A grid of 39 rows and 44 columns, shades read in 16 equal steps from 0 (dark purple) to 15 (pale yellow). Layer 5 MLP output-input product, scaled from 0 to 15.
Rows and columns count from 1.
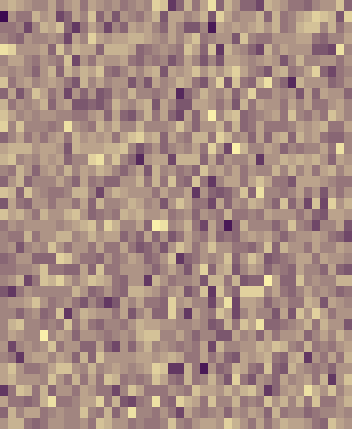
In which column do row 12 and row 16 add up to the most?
9
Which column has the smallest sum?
23
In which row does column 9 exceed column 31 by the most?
12
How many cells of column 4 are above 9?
7
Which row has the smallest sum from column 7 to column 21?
28
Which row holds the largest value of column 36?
19
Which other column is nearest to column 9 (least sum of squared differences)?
3
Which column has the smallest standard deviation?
5
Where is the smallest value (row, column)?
2, 1
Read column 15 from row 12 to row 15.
11 7 11 12
